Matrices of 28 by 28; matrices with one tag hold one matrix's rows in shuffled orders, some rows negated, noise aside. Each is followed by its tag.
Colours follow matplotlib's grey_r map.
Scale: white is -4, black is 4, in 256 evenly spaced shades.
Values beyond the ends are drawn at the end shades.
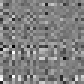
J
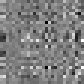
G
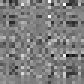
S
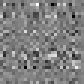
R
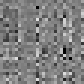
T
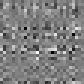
R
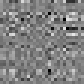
S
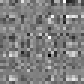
S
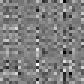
T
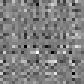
R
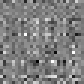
R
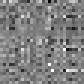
S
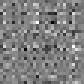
R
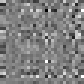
G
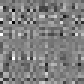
J
